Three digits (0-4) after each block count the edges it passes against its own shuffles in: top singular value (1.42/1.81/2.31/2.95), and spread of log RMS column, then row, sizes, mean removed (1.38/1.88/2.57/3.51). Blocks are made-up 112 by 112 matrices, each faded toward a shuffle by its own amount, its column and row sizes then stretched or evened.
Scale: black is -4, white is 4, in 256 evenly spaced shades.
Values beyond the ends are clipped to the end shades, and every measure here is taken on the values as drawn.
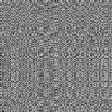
4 2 2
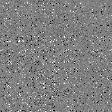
0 2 2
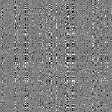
4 4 2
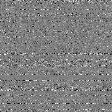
0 0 4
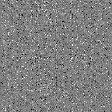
2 2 0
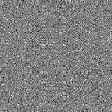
3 0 0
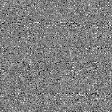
2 1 3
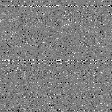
3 1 3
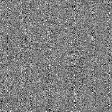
1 3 0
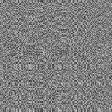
4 3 0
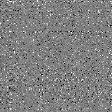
2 2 2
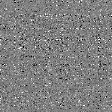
0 2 3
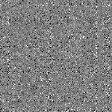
2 3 2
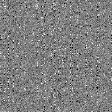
2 3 0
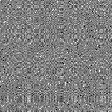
4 0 1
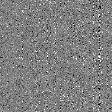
1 3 0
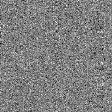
1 2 0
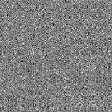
3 1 0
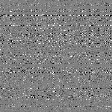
3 1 4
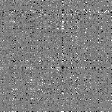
2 3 3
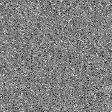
0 0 2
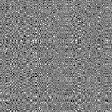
4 3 2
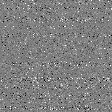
0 0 3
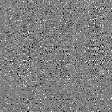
3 2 2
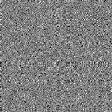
3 1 2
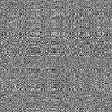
4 1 3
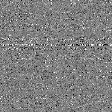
2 1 3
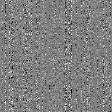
0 4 1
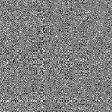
3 3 2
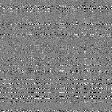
3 2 4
